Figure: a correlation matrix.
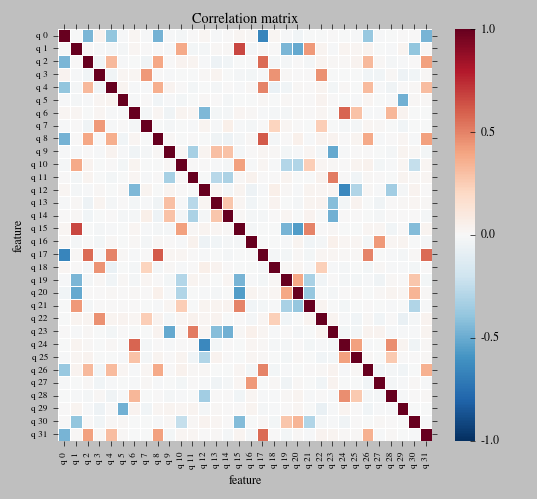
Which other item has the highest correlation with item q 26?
q 17
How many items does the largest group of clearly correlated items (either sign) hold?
7
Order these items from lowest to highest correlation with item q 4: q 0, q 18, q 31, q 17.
q 0, q 18, q 31, q 17
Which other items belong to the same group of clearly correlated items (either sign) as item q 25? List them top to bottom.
q 6, q 12, q 24, q 28
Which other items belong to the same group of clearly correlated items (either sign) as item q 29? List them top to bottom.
q 5
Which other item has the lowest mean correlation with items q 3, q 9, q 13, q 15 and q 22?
q 23
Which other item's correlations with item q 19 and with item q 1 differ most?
q 15
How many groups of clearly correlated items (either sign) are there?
7
